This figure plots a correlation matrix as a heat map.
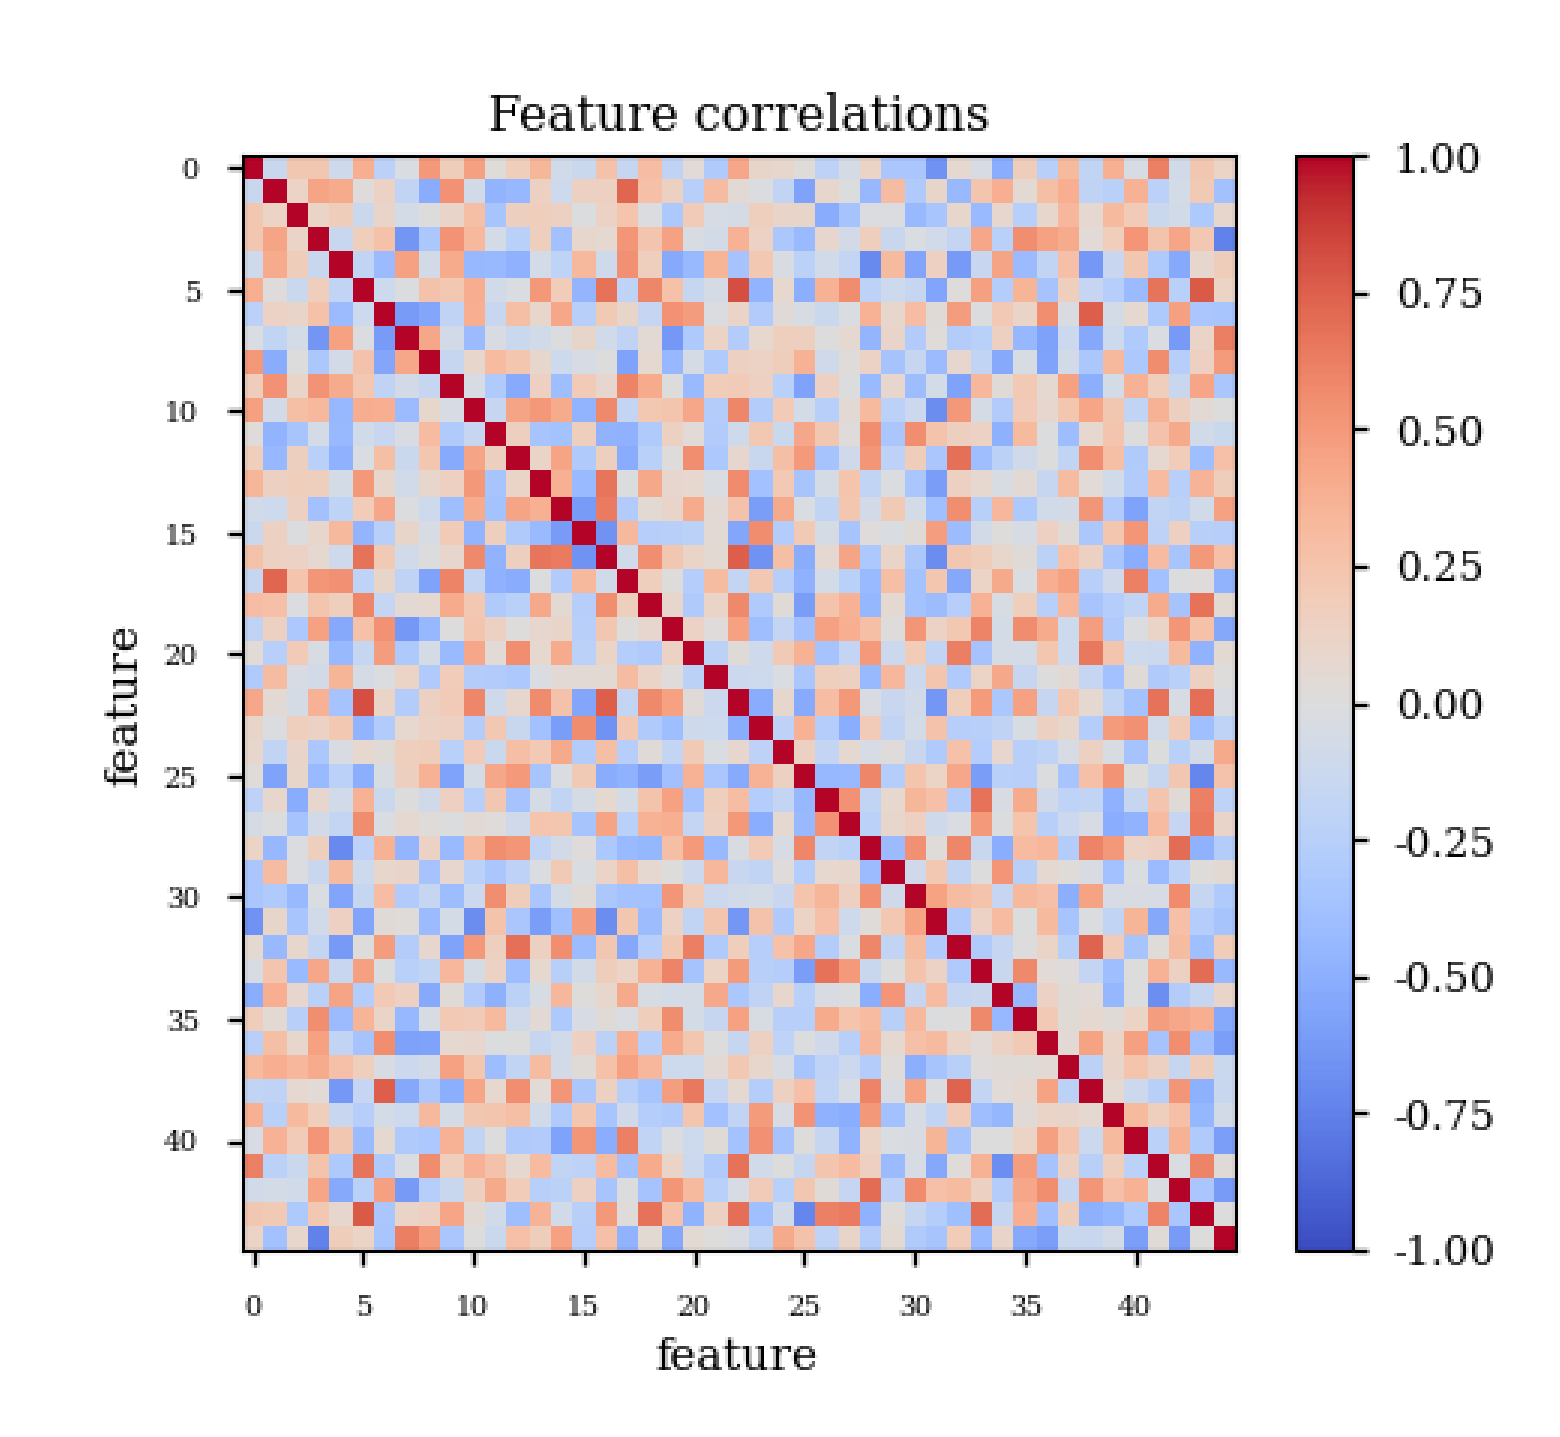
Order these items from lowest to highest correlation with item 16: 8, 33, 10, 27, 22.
8, 33, 27, 10, 22
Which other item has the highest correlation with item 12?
32
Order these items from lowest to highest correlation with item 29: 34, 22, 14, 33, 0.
0, 22, 33, 14, 34
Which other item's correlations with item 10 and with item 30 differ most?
31
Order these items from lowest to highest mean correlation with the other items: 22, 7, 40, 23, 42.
7, 23, 40, 42, 22
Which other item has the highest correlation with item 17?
1
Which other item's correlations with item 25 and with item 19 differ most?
33
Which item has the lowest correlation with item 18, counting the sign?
25
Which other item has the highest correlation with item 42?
28
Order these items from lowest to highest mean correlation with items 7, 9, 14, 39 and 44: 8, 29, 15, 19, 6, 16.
19, 6, 15, 29, 16, 8
